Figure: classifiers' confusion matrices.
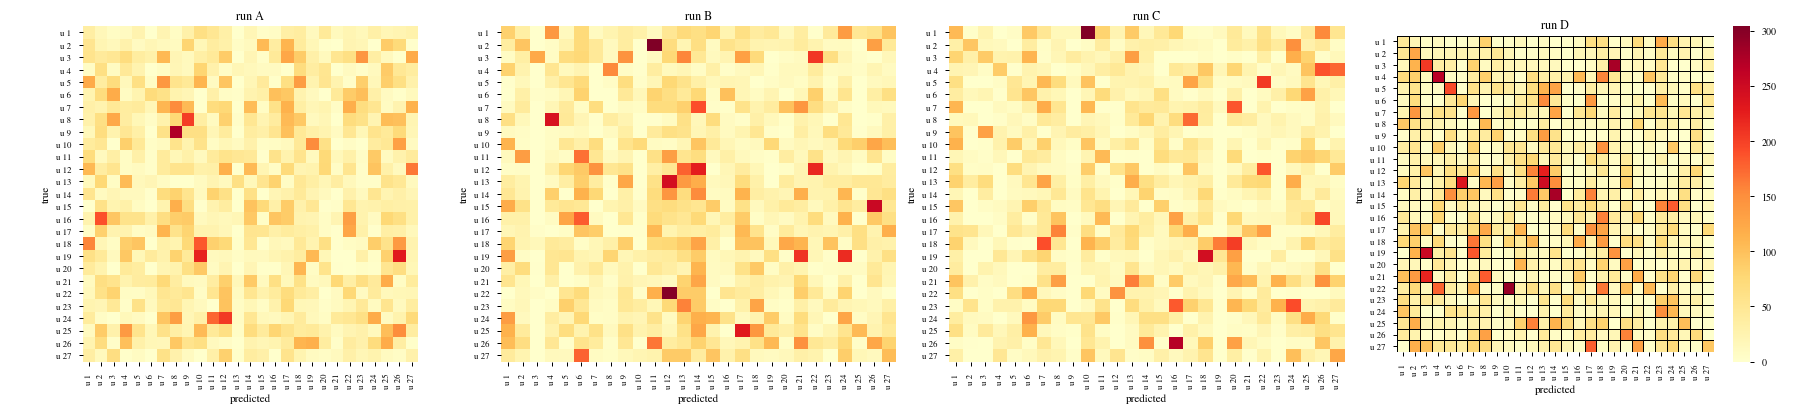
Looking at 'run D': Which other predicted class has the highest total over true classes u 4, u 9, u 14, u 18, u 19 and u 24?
u 7
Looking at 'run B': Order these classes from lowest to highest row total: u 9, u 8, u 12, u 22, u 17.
u 9, u 8, u 17, u 22, u 12
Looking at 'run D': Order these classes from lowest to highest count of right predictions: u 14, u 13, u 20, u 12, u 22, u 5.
u 22, u 20, u 12, u 5, u 13, u 14
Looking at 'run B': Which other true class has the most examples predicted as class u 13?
u 12
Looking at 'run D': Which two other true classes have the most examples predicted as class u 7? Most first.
u 19, u 18
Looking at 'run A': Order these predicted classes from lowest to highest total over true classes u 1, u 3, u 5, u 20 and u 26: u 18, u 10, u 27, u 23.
u 27, u 23, u 10, u 18
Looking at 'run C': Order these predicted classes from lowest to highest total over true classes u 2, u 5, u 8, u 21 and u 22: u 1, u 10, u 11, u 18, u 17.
u 11, u 18, u 10, u 1, u 17
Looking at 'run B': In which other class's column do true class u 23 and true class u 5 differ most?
u 18
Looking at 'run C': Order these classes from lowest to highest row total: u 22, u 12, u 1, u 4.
u 22, u 12, u 4, u 1
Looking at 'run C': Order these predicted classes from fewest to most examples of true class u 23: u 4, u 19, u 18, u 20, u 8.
u 19, u 4, u 18, u 8, u 20
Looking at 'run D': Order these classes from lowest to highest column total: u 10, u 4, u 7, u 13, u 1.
u 10, u 1, u 4, u 13, u 7
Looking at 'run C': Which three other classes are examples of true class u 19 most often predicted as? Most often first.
u 18, u 20, u 7
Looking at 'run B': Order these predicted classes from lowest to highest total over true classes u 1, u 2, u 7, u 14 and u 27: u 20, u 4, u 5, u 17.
u 5, u 20, u 4, u 17
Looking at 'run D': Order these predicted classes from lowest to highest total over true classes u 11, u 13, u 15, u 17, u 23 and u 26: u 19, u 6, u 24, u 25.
u 19, u 25, u 6, u 24
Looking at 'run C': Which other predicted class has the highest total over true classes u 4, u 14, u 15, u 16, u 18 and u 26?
u 20
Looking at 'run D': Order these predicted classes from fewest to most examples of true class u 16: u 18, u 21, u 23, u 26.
u 26, u 23, u 21, u 18
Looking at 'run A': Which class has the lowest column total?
u 13
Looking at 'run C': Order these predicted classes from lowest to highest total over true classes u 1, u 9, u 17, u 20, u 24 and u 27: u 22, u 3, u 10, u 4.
u 4, u 3, u 22, u 10
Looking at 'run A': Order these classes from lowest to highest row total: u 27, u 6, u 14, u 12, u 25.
u 27, u 14, u 6, u 12, u 25
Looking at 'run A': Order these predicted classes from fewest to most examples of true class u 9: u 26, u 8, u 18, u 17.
u 18, u 26, u 17, u 8
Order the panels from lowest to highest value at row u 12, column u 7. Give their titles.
run C, run A, run D, run B
